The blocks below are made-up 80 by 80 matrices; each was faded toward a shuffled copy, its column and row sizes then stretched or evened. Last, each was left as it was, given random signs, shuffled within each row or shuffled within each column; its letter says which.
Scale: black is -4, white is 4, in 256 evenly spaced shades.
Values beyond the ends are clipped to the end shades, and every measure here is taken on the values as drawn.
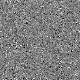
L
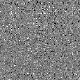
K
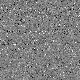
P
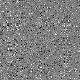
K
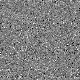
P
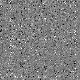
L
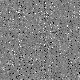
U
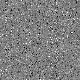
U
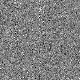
U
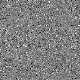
K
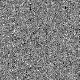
U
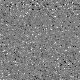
P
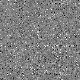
L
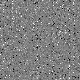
U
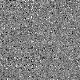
L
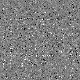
L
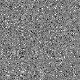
K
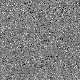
P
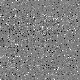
K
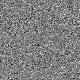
P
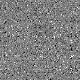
K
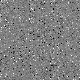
U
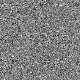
L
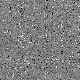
L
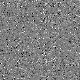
L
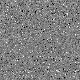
P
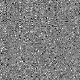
K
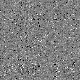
L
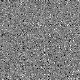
L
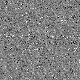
P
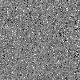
U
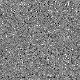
L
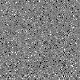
K
